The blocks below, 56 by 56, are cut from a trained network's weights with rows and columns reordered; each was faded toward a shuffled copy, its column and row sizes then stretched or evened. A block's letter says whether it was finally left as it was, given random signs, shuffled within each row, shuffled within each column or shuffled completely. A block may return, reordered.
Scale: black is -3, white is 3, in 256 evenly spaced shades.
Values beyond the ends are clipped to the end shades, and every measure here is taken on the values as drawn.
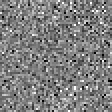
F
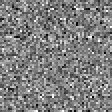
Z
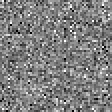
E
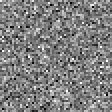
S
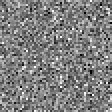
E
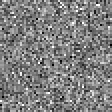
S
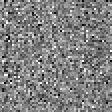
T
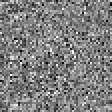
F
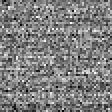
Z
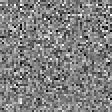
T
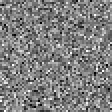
S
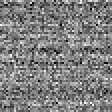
F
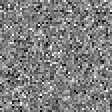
S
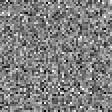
F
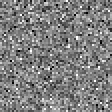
S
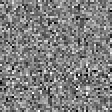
T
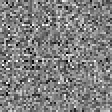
T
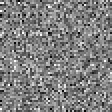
F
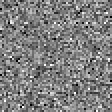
Z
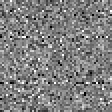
F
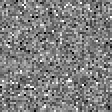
S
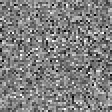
T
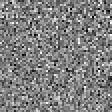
T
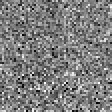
T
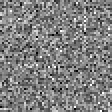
E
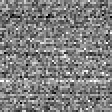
Z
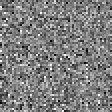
T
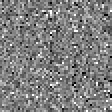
E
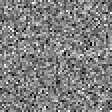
S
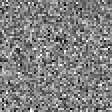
T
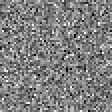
S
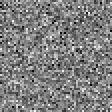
S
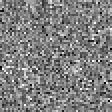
Z
